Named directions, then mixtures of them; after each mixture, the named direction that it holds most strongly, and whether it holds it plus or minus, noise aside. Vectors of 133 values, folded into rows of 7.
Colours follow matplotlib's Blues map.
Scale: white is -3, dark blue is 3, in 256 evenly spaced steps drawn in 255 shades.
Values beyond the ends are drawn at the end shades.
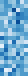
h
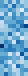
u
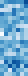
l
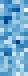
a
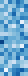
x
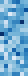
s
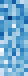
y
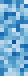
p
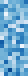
p, minus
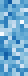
s, minus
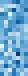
s, plus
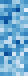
a, plus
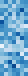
u, minus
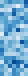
l, plus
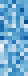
u, minus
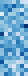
u, plus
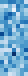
p, plus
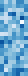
x, plus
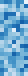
p, plus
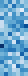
u, plus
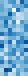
h, minus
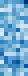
l, plus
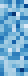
p, plus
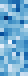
s, plus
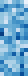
l, minus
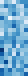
y, minus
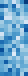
y, minus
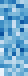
y, plus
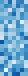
x, plus
